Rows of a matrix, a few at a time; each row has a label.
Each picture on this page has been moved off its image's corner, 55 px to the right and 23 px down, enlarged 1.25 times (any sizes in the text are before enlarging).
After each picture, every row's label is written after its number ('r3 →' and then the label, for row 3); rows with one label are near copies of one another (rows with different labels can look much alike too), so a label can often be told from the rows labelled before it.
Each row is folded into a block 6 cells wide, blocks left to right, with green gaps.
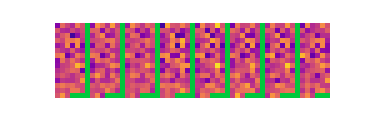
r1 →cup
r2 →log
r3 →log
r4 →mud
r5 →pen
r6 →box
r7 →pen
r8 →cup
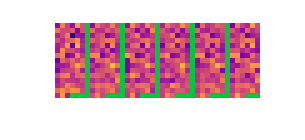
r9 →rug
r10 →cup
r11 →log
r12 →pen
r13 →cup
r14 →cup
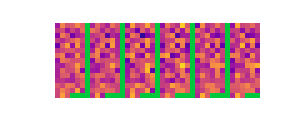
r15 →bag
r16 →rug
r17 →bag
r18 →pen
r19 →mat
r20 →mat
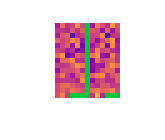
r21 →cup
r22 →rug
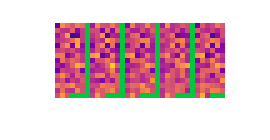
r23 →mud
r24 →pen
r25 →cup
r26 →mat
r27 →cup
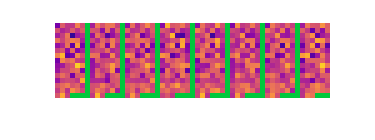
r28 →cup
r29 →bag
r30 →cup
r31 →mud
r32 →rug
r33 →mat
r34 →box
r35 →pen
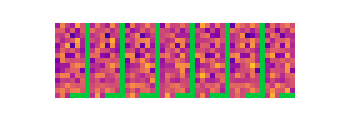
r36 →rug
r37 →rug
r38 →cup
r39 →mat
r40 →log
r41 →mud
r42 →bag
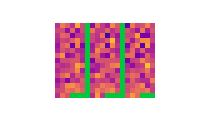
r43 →pen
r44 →rug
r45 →box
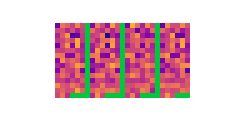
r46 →mud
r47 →rug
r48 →log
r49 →mud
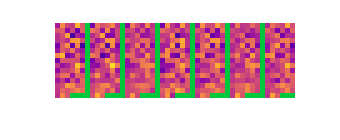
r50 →pen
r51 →box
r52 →mat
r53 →rug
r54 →pen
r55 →mat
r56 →pen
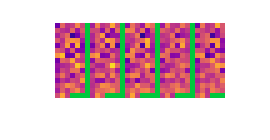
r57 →cup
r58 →pen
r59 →rug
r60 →rug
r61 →cup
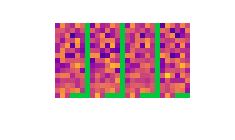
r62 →rug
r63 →cup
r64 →rug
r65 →log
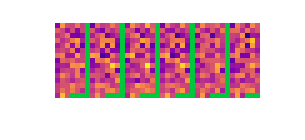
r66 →mat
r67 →cup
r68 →pen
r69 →cup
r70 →bag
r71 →rug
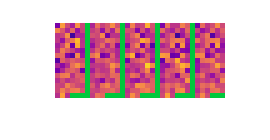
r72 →rug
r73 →pen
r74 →pen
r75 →cup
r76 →cup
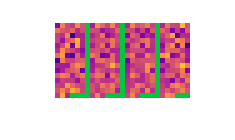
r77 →rug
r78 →log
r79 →bag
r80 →pen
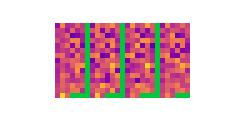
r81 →mat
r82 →bag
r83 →pen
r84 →cup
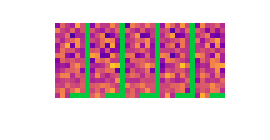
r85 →rug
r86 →cup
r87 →mud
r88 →log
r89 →mat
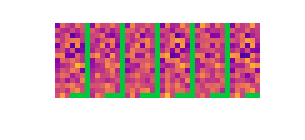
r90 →cup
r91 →mat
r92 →rug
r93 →cup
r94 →log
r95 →cup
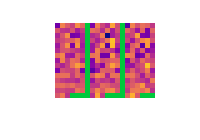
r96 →mud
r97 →rug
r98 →box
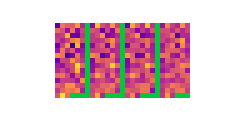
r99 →box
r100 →log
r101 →log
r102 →rug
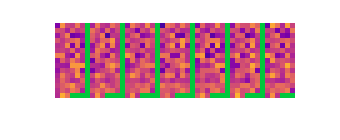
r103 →mat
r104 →rug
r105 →log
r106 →mud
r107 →cup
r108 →bag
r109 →log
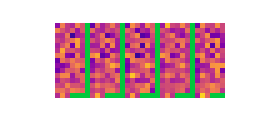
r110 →rug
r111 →cup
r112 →log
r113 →log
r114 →mat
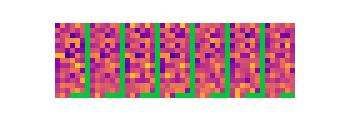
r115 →cup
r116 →cup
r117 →log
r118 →log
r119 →box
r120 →bag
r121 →mud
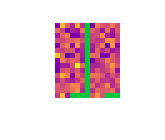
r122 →log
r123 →box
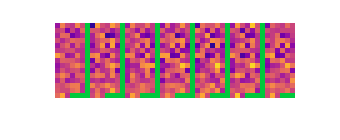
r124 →log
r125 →mud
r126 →mat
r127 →cup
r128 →box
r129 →log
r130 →cup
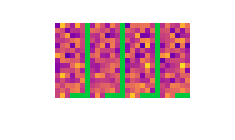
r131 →log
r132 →rug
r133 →box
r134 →pen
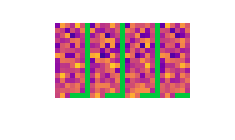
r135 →log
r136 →cup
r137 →box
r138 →log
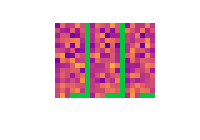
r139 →cup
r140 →pen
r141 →rug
